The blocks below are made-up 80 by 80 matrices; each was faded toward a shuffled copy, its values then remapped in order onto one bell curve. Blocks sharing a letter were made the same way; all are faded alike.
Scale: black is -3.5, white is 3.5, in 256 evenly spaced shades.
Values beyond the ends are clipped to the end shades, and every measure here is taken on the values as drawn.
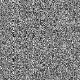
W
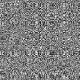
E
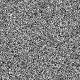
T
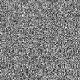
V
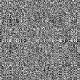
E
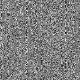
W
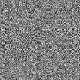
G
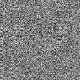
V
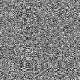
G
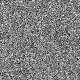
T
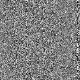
W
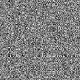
G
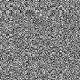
G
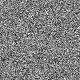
T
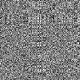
G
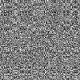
E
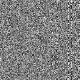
W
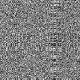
E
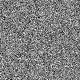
T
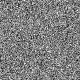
T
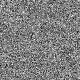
T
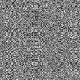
E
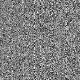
W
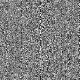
W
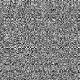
E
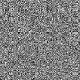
G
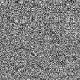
V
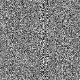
W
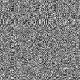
G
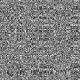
E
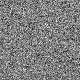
T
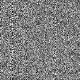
W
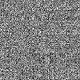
V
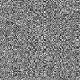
E
